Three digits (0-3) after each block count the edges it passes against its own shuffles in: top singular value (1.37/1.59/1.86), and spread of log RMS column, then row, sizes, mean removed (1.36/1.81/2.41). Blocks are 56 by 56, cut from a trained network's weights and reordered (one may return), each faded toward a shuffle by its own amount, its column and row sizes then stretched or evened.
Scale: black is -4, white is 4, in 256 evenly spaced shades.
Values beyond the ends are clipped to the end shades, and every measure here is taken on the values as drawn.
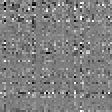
1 3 3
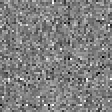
0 1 2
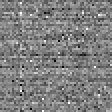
2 1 1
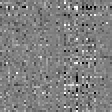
3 3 2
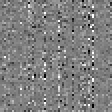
2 3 1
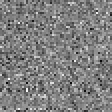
2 1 2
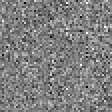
0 2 0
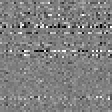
3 1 3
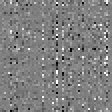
2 3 2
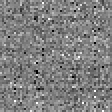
0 2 0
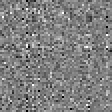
2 2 2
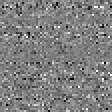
2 0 3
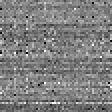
3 2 2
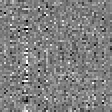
3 3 0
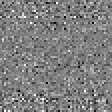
2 1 3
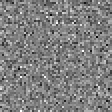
0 0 1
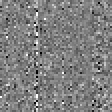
1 3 0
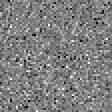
0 1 0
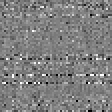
1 1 3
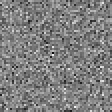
2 2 0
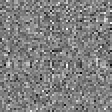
3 1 1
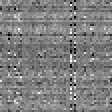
3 3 0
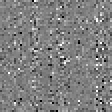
2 3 2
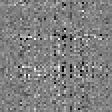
2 3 2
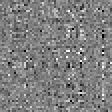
3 2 1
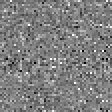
1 0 2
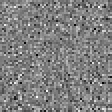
3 0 2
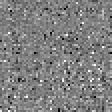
1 1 2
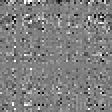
1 3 3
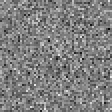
1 0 0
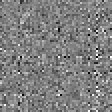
1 2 2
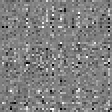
1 3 3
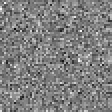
2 0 1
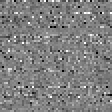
1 0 3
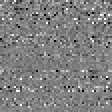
0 0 3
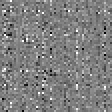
0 3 1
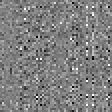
3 3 1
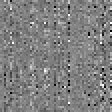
2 3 1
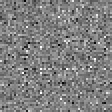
1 1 1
